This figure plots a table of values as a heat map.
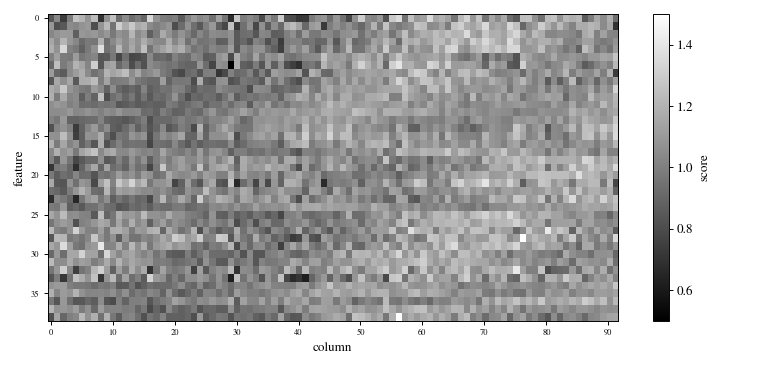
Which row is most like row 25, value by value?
3
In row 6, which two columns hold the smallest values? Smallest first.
29, 40
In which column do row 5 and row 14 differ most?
75
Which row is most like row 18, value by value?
36
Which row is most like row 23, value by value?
19
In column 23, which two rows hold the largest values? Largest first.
27, 28
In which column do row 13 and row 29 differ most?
8
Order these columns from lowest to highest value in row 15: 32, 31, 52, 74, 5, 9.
5, 9, 31, 32, 52, 74
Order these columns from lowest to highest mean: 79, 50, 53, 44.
44, 50, 53, 79
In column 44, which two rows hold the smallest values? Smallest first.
21, 1
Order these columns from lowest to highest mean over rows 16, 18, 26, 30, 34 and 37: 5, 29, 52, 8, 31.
31, 5, 29, 8, 52
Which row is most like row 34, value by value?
11
